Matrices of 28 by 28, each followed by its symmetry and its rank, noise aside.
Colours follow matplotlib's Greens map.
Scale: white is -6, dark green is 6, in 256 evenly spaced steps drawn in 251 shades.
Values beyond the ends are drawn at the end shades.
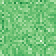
symmetric, rank six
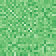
symmetric, rank five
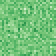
no symmetry, rank six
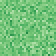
symmetric, rank six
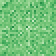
symmetric, rank six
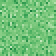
no symmetry, rank six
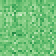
no symmetry, rank four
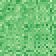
symmetric, rank four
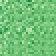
no symmetry, rank four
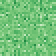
antisymmetric, rank six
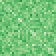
symmetric, rank six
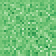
symmetric, rank five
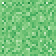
symmetric, rank four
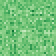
no symmetry, rank six
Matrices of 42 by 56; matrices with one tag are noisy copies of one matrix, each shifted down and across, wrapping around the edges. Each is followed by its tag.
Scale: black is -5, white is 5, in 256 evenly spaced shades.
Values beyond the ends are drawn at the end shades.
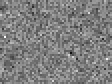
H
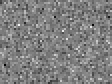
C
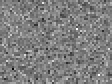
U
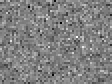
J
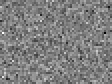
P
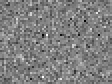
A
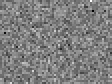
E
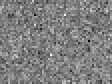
A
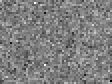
H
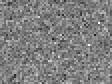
H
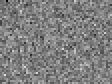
E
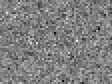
C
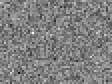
C
